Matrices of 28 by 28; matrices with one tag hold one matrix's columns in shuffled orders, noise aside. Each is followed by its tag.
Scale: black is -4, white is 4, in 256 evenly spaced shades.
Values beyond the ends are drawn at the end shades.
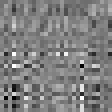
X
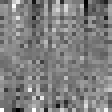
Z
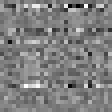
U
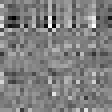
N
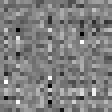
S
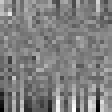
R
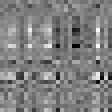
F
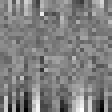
R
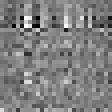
N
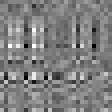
F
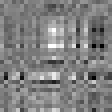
F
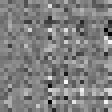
S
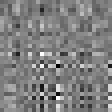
X
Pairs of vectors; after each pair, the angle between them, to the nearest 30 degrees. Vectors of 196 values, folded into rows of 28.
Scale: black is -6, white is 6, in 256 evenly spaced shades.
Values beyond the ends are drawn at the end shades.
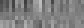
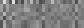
120 degrees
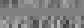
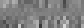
150 degrees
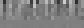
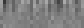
30 degrees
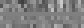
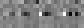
90 degrees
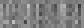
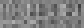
30 degrees
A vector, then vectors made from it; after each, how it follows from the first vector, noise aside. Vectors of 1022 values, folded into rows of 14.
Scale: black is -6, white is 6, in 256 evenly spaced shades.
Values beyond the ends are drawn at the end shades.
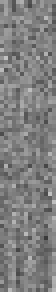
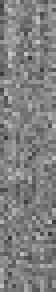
reversed, negated.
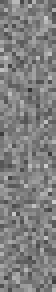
sign-scrambled.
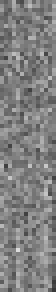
negated.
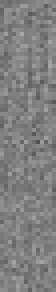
wrapped around, negated, shrunk.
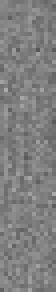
wrapped around, shrunk.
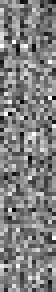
wrapped around, scaled up.
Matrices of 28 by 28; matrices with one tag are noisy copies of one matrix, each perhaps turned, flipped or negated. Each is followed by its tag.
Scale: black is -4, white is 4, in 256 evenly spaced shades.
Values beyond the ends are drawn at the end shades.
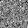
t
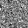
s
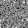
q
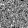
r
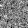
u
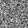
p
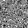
q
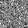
q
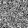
q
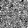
u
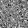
t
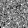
p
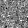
u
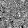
u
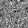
s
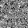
u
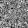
u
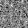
u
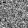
q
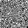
t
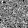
q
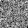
t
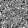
q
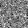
r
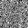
t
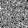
t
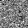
p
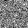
r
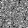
t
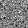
p
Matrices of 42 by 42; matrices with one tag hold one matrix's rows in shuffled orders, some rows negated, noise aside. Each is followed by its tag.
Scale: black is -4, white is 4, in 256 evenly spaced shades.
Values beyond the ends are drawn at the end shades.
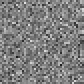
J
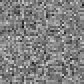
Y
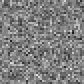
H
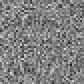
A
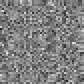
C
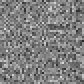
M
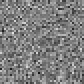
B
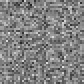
Y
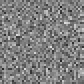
J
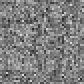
Y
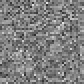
Y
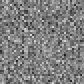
A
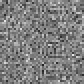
M
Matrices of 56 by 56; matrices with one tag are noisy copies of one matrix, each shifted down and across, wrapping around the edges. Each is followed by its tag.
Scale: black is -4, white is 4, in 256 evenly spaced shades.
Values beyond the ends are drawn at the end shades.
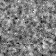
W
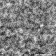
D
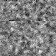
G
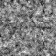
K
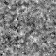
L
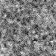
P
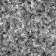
W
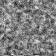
G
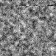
G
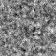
L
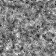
K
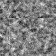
G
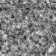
K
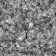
K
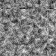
G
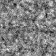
K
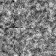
D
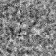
L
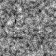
K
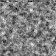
G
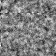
L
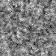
W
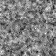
K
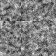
D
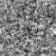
L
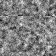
G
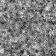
K
